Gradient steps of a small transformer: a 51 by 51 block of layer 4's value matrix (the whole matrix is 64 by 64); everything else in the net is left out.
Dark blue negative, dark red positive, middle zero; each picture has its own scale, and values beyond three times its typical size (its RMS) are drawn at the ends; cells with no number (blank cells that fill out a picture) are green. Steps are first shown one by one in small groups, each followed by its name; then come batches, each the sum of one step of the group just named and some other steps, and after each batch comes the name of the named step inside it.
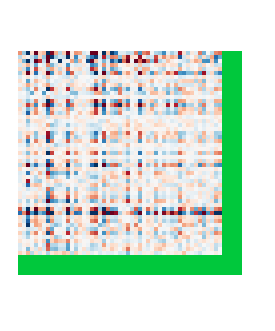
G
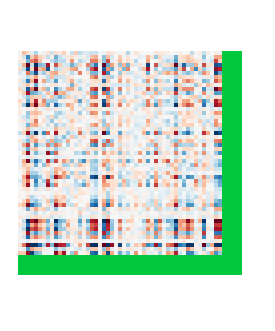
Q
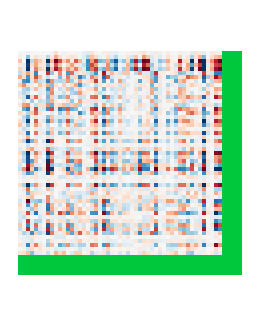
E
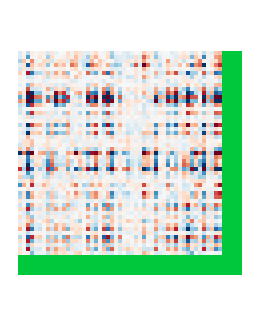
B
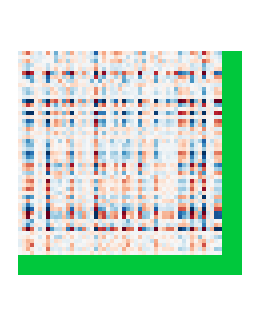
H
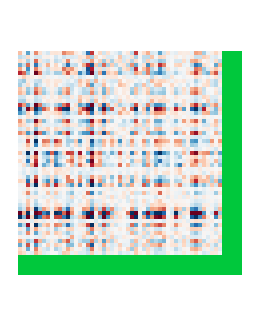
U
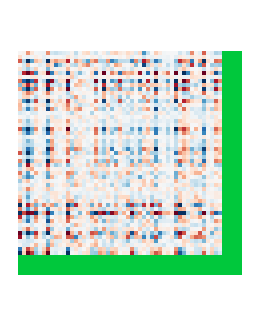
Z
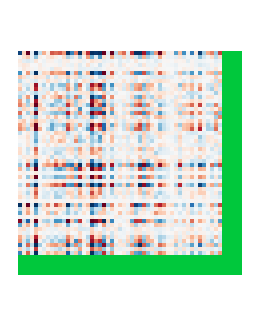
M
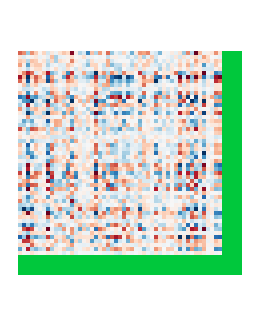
H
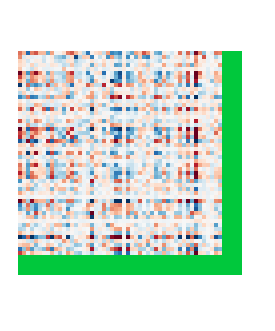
U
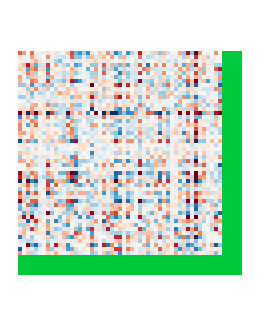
Q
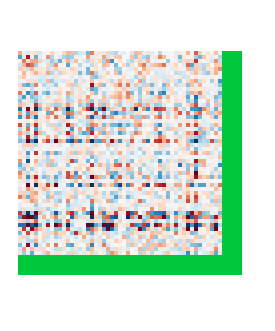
U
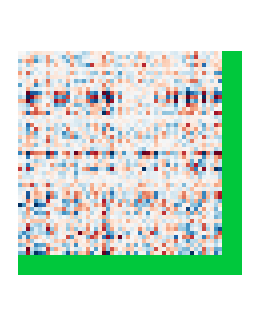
B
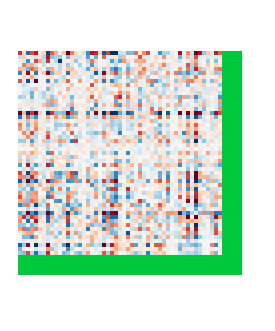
G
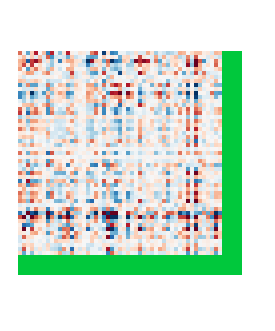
G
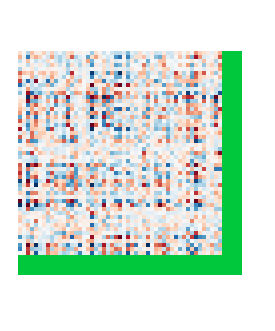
B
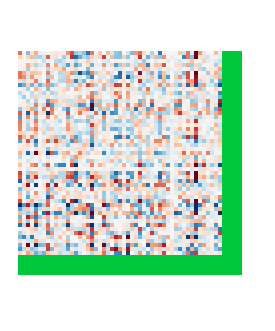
U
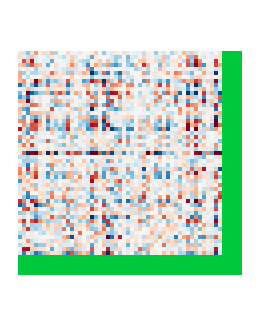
B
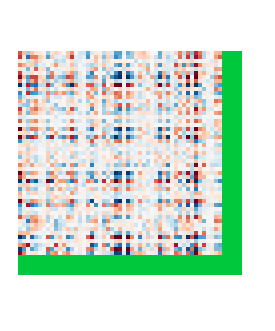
Q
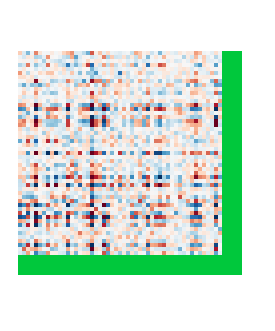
U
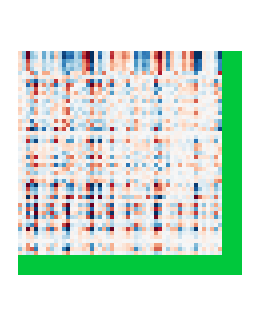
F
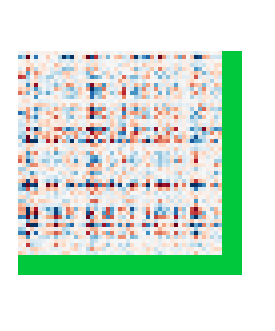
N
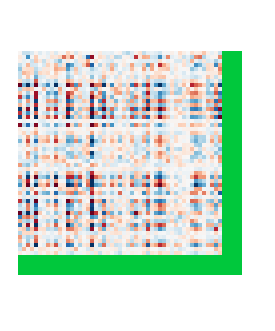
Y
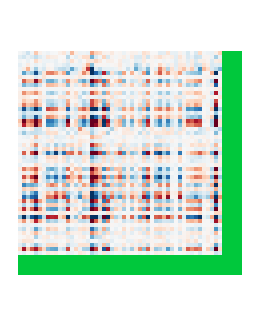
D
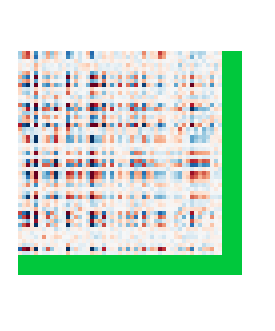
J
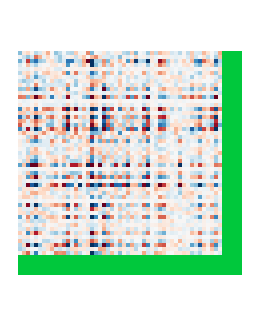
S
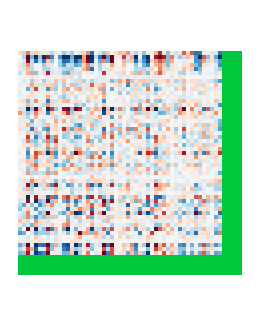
F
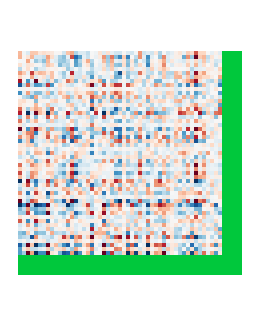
Y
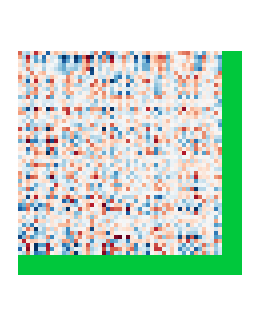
F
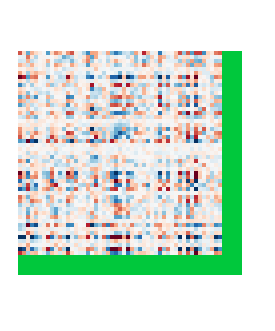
N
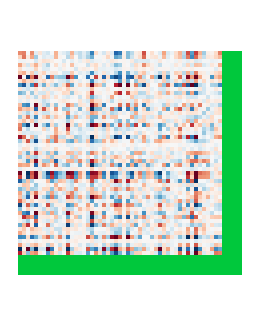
J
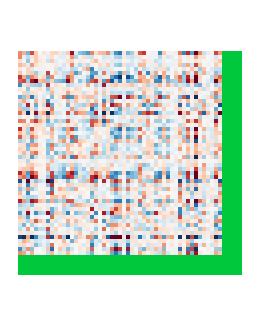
D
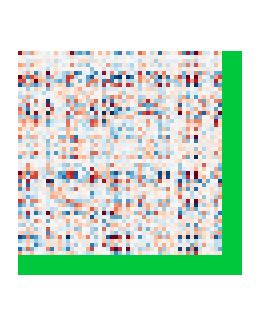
D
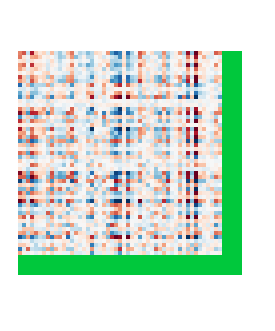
S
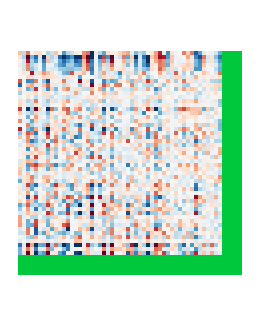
F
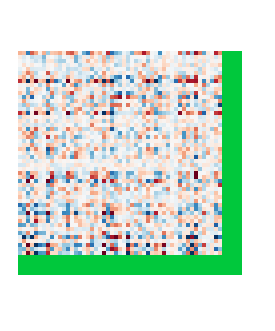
Y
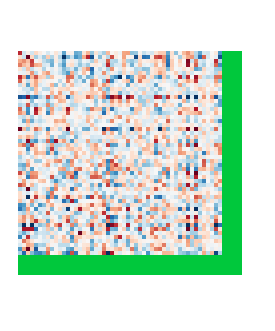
F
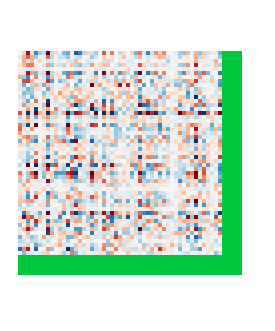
J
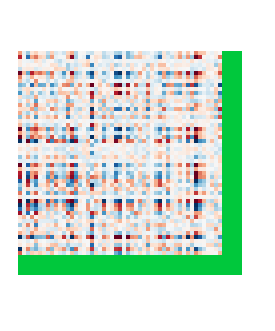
Y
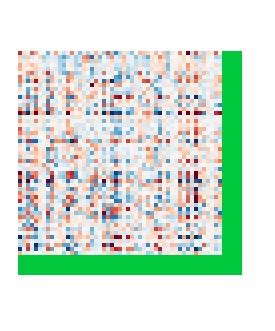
F
